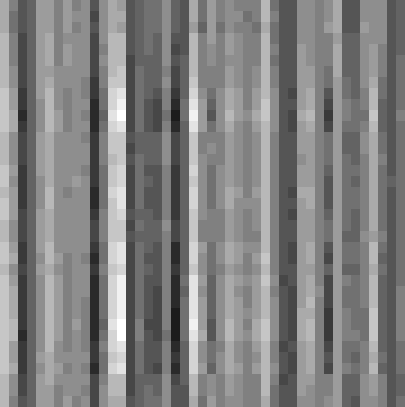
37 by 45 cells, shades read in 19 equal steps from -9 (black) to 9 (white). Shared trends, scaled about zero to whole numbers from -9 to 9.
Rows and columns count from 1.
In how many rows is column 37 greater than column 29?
4
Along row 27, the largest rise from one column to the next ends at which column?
22
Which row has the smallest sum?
3
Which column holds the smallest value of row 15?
11
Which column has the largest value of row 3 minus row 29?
37
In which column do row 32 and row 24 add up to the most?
14
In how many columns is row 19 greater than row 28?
9
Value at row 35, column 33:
-3
